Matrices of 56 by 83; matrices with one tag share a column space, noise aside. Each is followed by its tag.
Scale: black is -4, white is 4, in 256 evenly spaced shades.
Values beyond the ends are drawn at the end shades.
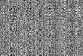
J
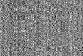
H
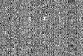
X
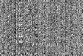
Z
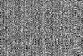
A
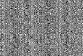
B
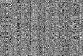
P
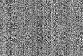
P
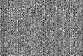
J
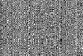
A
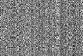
P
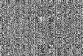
X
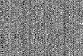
B
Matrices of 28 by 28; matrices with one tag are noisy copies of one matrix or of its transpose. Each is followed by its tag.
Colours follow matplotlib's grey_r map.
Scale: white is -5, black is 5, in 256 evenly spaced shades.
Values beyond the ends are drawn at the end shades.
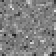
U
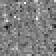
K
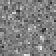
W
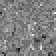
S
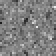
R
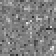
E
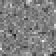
U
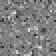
W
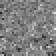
S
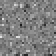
K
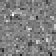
W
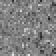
S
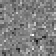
S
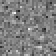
W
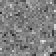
U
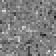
E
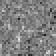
E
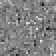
E
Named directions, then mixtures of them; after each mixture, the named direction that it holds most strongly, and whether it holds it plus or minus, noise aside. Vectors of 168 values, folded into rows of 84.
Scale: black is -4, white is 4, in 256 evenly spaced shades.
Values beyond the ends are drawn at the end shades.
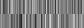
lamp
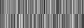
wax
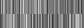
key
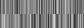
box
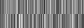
wax, plus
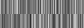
box, minus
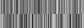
key, minus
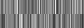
box, minus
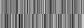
wax, minus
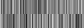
key, minus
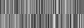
box, plus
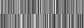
box, minus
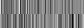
wax, minus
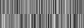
box, plus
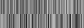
key, minus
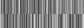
key, minus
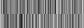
wax, minus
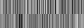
wax, minus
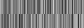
wax, minus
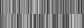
key, plus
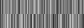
wax, plus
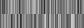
lamp, plus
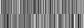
box, minus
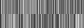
key, plus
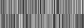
wax, plus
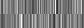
box, minus
